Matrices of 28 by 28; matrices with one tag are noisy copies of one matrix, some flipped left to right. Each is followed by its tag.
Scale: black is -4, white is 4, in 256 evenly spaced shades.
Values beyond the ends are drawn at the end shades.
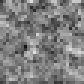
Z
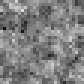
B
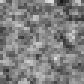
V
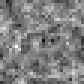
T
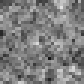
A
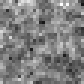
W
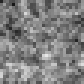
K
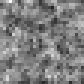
Z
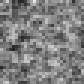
V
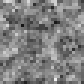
Z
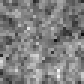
K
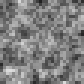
A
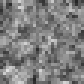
A
